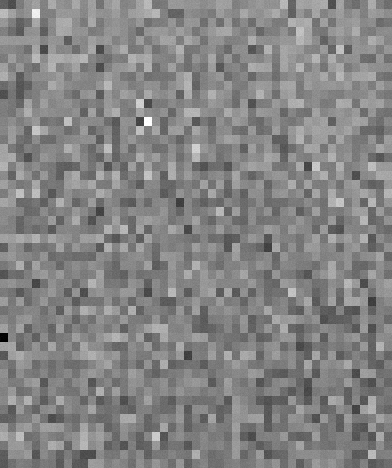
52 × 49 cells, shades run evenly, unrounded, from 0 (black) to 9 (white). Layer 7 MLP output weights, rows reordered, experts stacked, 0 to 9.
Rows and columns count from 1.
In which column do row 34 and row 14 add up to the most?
19
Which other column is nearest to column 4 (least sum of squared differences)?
31
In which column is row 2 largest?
5
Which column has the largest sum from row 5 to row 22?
40
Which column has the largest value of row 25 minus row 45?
46
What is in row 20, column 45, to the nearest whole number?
3
